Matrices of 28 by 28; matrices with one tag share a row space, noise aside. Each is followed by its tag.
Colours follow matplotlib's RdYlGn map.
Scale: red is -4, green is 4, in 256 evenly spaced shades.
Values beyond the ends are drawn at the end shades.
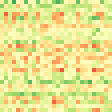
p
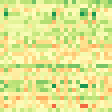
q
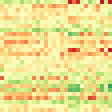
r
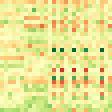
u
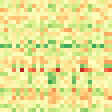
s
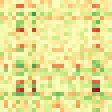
p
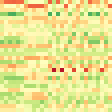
u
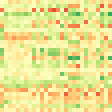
r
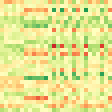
u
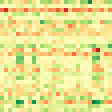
p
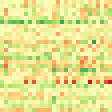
q
